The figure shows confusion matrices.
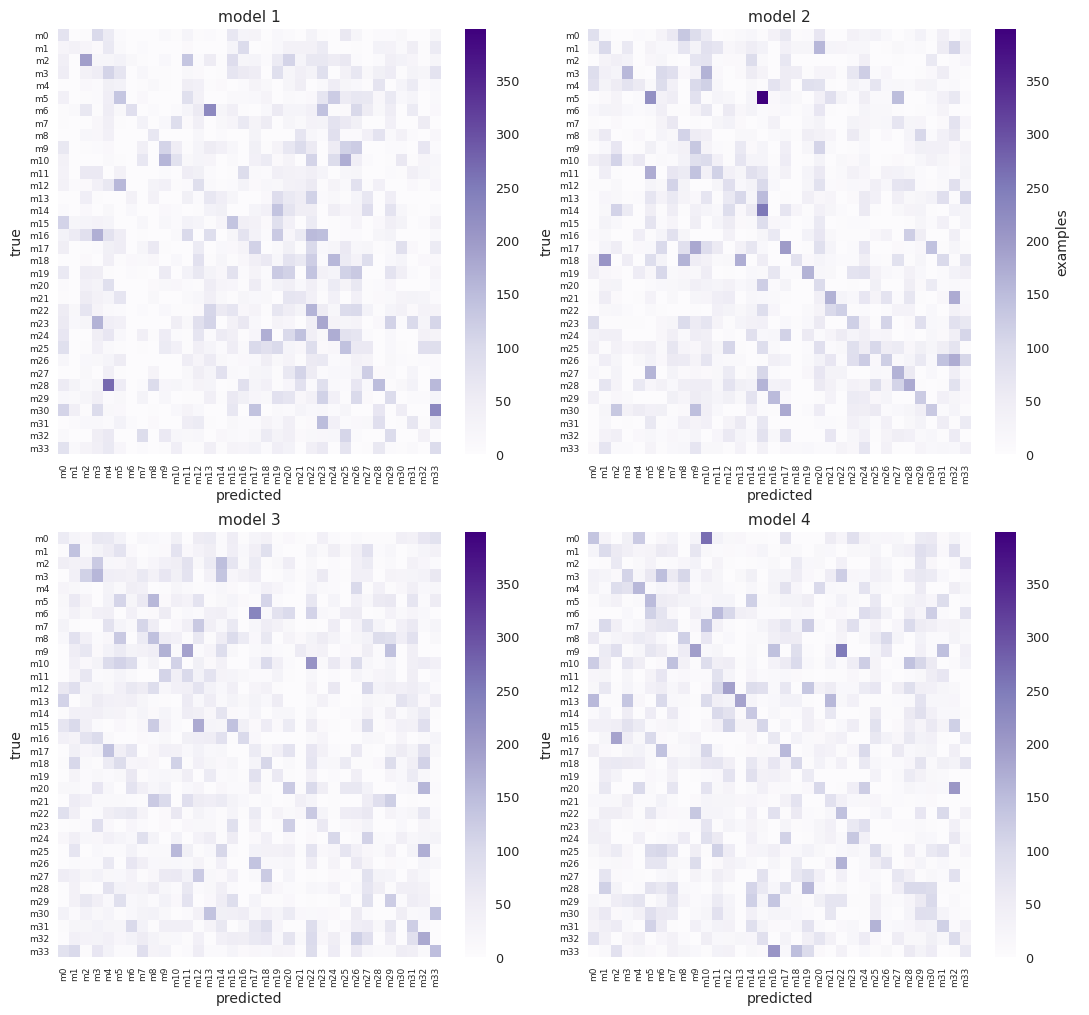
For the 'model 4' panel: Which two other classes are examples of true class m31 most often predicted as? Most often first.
m25, m5
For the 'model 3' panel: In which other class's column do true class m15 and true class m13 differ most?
m12
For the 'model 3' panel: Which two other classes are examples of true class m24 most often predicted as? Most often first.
m27, m7
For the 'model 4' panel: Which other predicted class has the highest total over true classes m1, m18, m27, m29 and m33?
m16
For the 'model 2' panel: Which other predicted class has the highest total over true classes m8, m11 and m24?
m9
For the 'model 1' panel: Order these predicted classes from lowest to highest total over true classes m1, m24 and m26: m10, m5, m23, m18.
m10, m5, m23, m18
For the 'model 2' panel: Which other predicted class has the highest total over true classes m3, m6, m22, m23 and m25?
m10
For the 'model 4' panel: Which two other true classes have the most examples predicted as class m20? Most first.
m4, m32
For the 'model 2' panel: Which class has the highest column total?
m15
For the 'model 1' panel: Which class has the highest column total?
m22
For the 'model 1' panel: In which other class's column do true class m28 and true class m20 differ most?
m4
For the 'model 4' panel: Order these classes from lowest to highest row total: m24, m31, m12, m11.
m11, m24, m31, m12
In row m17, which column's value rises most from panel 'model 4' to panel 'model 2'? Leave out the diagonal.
m9
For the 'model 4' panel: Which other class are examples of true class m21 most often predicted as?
m18
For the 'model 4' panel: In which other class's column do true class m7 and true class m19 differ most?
m10
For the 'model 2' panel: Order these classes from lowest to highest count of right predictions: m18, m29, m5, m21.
m18, m29, m21, m5
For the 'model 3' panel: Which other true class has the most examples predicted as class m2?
m3
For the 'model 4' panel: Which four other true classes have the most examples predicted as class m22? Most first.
m9, m26, m3, m29
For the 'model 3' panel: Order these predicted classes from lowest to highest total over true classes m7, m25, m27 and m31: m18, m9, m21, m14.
m21, m9, m14, m18
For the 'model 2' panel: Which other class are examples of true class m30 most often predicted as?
m17
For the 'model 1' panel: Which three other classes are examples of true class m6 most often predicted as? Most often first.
m13, m23, m26
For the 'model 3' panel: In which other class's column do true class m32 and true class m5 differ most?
m8
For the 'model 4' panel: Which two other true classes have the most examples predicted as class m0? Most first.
m13, m10
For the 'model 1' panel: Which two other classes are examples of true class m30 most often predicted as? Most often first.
m33, m17
